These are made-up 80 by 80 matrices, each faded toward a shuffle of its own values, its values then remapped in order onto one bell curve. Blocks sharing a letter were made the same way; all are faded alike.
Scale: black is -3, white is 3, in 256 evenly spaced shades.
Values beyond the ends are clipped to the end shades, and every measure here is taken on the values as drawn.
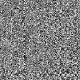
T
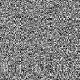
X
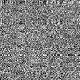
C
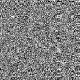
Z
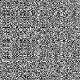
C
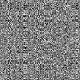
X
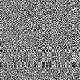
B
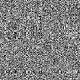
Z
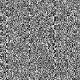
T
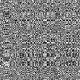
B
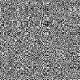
X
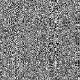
T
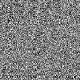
Z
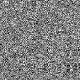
Z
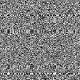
C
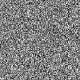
Z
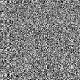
Z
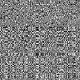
B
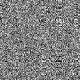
Z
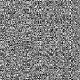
X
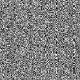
T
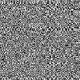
C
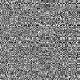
B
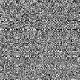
C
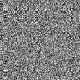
Z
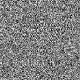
Z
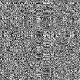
C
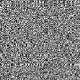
C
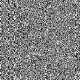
T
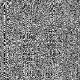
T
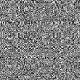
C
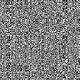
X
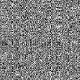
X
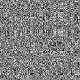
C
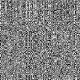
X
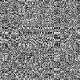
C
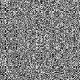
X
